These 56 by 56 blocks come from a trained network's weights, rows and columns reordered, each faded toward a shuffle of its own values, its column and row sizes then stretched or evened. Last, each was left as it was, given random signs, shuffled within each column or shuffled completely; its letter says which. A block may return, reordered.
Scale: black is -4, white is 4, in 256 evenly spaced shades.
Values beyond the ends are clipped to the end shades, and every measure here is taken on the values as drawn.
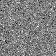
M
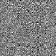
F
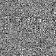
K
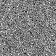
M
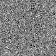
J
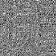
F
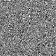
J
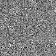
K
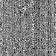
F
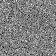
M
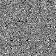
K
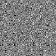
F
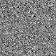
K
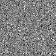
K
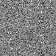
J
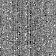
J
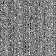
J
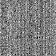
F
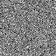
M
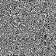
K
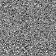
K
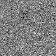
J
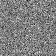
M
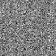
F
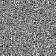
K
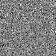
K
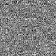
F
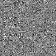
K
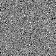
J
